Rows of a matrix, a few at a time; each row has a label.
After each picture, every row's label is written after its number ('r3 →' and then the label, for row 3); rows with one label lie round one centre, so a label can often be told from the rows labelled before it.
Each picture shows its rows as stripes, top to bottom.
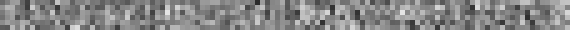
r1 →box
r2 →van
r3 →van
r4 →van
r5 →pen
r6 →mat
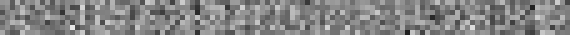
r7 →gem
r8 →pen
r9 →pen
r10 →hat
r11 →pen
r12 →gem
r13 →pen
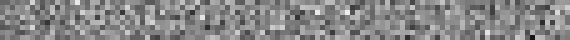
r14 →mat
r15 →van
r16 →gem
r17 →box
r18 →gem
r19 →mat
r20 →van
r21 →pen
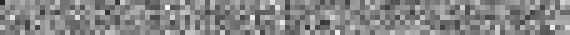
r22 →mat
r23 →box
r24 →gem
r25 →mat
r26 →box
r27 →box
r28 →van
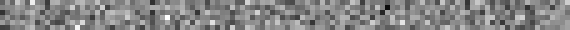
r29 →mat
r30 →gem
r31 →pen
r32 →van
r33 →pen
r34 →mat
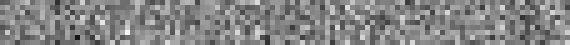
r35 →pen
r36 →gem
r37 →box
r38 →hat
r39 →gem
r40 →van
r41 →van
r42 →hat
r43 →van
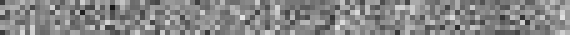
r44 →pen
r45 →hat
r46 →box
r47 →hat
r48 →van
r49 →box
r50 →mat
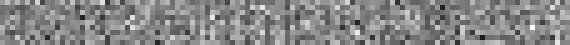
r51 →gem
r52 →box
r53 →hat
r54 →box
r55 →van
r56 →box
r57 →box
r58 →gem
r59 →box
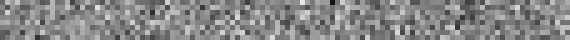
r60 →van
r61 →hat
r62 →van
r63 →van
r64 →gem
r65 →box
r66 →hat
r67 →mat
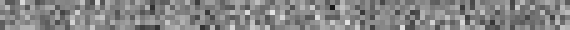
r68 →pen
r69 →van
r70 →mat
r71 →gem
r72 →gem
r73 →mat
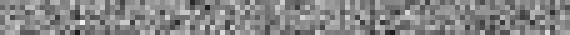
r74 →gem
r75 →gem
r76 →hat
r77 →van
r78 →pen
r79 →gem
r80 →hat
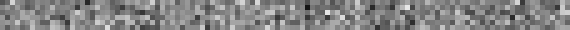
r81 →hat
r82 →hat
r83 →mat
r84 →pen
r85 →gem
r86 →mat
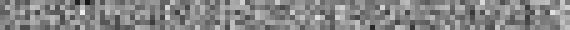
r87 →hat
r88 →van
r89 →pen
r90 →van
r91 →mat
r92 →hat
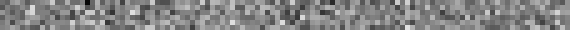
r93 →hat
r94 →mat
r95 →box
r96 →van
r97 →gem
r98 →hat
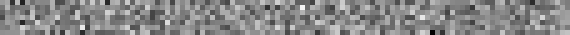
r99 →gem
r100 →van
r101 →van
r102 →mat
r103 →van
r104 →pen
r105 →box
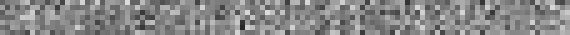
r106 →pen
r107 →box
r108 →mat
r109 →mat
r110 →box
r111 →mat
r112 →box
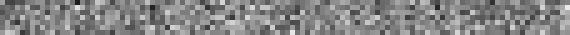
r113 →hat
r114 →mat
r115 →van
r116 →pen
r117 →van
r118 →hat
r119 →hat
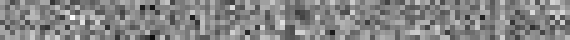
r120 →box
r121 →mat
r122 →box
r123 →gem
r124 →pen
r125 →gem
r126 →van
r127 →mat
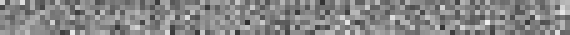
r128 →box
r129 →mat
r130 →box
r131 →pen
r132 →van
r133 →box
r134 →gem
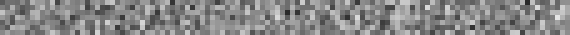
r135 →van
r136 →hat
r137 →box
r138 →box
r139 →pen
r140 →pen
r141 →hat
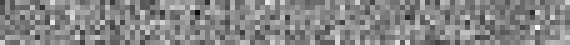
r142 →mat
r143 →mat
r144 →pen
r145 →pen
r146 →gem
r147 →hat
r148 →box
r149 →mat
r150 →box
